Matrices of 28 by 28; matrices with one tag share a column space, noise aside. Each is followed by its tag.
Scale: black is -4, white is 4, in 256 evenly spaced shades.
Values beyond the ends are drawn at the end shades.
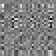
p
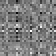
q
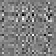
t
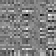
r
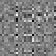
t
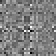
q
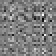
t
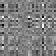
p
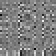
r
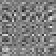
t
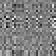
p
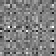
q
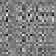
t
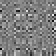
r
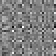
q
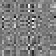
p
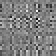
p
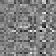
q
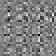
t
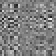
p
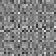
q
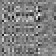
t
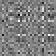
t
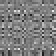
r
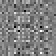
q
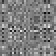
q
